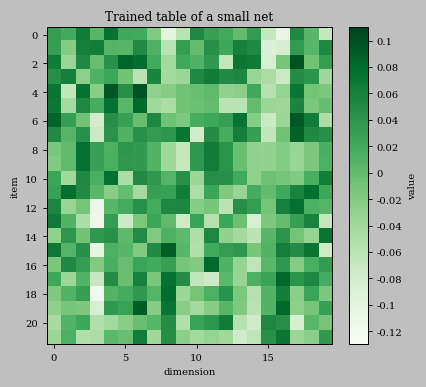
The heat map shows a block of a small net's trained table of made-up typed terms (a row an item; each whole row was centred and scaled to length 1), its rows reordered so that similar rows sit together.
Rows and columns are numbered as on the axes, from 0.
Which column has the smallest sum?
3
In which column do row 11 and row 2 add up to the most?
17
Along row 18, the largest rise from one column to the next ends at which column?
4
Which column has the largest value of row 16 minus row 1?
16
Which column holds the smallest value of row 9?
9
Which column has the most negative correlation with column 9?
10
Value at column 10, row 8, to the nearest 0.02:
0.04
